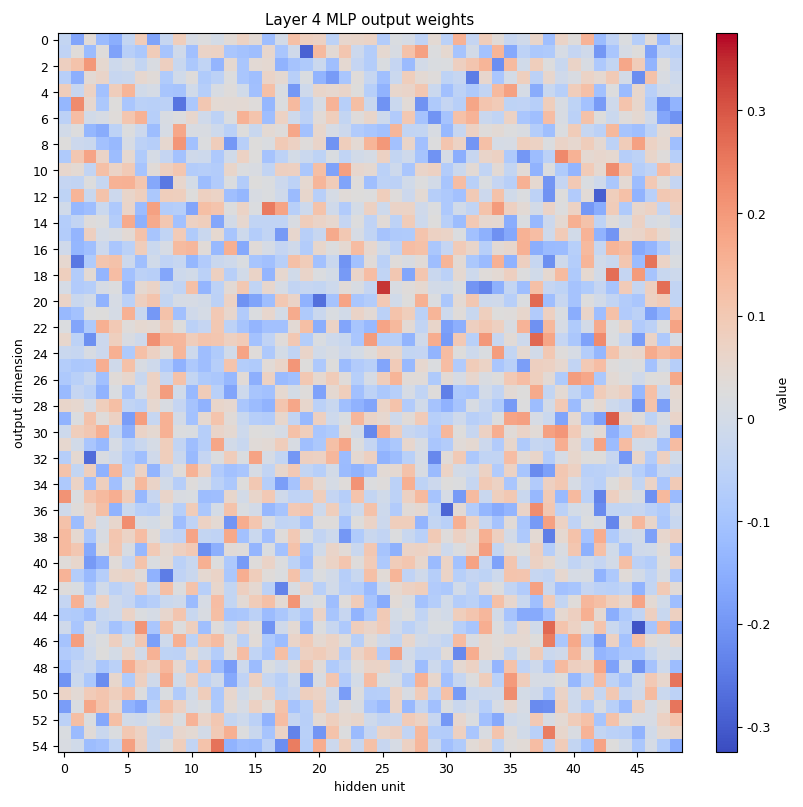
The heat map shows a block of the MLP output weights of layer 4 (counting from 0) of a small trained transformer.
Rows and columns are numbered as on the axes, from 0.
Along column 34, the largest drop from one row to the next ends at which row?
2
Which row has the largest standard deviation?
23
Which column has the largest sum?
39
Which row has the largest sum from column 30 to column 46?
30
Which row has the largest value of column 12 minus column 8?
41
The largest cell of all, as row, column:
19, 25
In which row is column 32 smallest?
3
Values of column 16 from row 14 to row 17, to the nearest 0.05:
-0.05 -0.05 0 -0.1
